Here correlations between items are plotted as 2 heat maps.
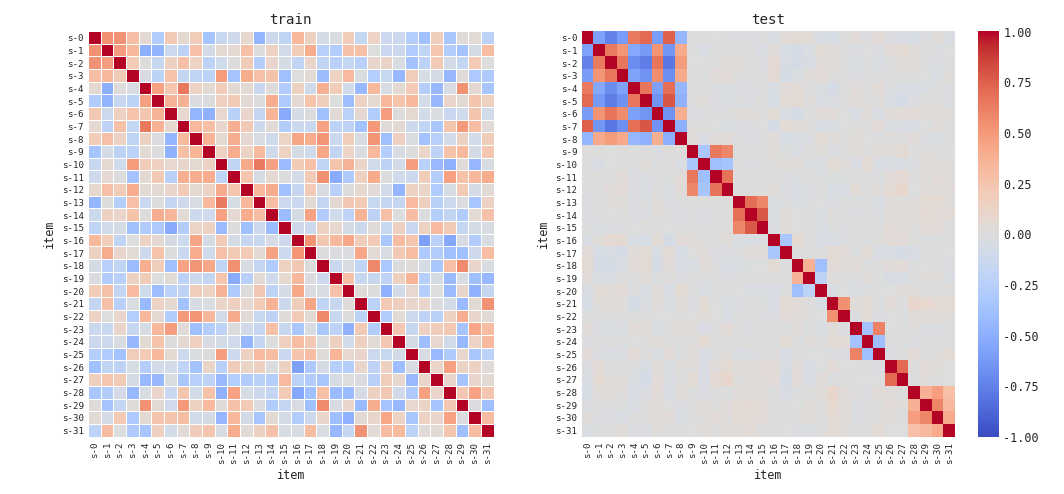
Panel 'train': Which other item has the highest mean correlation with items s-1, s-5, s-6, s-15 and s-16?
s-17
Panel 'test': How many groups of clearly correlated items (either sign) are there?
9
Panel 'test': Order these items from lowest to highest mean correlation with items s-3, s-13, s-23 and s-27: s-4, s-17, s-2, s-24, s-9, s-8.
s-4, s-24, s-17, s-9, s-8, s-2
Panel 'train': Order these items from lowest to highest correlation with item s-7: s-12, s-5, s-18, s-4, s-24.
s-24, s-12, s-5, s-18, s-4
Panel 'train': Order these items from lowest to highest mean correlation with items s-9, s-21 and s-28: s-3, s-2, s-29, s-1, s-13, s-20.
s-3, s-2, s-20, s-1, s-29, s-13
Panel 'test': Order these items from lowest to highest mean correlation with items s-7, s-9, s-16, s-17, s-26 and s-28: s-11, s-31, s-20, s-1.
s-1, s-20, s-31, s-11
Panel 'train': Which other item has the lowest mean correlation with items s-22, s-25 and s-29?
s-27
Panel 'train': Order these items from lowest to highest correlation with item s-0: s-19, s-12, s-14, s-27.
s-14, s-19, s-12, s-27
